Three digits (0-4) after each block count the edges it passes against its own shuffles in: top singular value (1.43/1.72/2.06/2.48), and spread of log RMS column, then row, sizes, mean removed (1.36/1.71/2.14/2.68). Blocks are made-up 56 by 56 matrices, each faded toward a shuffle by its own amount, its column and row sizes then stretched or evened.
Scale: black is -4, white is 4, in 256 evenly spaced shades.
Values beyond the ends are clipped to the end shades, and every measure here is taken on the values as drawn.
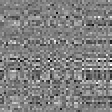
4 2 4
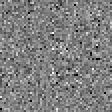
0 2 0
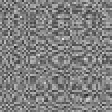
4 1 2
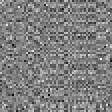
4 0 2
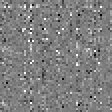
1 3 1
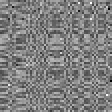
4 0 0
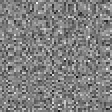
3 2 0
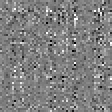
2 4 2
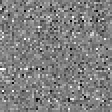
0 1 2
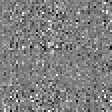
1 4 2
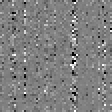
2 4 0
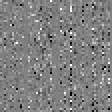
2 4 0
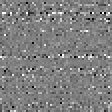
2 0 4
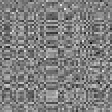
4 0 3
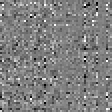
0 4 3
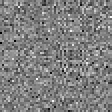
3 0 0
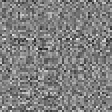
3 0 3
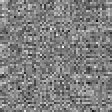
3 2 1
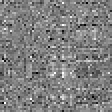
3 2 3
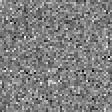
0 0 1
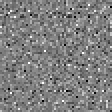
2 0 1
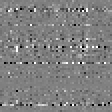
2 1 4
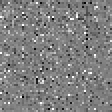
0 2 2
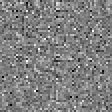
2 1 1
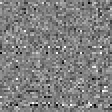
1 2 3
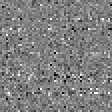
0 2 3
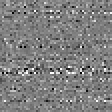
3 0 4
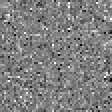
1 2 0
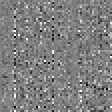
2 4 2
